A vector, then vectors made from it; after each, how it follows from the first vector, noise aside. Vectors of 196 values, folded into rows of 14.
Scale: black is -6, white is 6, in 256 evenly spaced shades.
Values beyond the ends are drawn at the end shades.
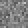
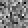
negated, scaled up.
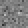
reversed, negated, partly zeroed.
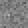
negated, shrunk.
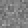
reversed, shrunk.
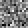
reversed, negated, scaled up.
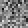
wrapped around, scaled up.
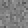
negated, shrunk.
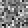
reversed, negated, scaled up.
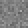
reversed, shrunk.
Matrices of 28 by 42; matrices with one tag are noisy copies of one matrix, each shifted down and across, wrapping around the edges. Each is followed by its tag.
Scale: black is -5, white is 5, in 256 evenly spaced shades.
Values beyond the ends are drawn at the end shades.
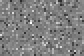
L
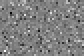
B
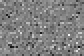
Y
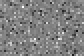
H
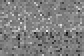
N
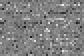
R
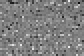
Y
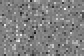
H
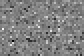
Y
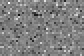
Y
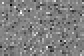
L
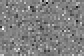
L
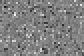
L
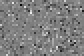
L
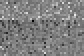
N
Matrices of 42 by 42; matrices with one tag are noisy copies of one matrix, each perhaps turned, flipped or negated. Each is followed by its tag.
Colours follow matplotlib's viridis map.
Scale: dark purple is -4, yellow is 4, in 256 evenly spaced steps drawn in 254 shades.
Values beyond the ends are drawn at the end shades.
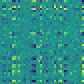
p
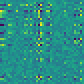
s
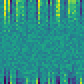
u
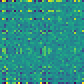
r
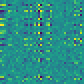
s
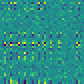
s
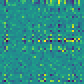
s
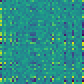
r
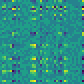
p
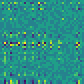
s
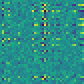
s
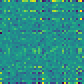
r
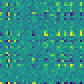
p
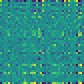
r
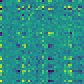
p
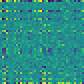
r
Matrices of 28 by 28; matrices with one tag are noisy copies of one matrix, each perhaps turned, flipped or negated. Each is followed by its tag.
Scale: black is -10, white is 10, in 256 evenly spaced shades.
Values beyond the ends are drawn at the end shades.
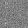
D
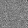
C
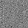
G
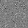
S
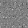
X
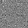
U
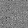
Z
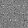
D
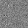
S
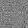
U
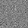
U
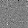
C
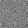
X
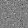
D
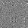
U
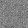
G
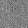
Z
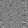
X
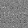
D
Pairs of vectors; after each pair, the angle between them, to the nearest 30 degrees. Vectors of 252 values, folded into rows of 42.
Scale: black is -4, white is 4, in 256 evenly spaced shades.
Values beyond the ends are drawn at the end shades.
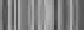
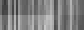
30 degrees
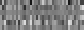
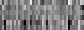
150 degrees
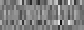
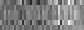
30 degrees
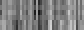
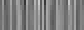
90 degrees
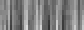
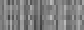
120 degrees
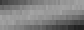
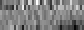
60 degrees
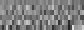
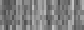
120 degrees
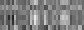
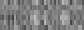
30 degrees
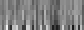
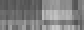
120 degrees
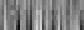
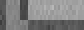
90 degrees
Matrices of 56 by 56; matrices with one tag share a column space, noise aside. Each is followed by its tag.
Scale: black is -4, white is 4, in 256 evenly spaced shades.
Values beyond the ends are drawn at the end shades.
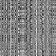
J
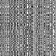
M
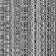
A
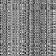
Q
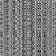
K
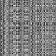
A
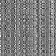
K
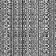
K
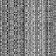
A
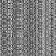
K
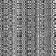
K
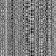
J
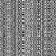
K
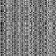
A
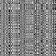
Q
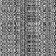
A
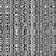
M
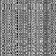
Q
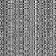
K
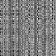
J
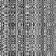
M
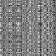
A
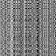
K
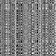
Q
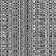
K
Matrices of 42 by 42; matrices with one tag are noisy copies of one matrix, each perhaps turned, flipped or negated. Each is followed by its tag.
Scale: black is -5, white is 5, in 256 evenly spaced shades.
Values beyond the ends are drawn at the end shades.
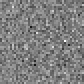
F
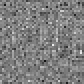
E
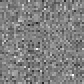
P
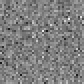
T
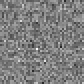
P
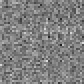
P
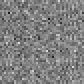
F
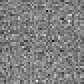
T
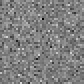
F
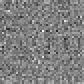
T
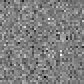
F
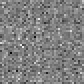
P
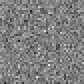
F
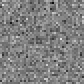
E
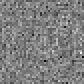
E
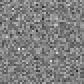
F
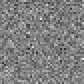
F
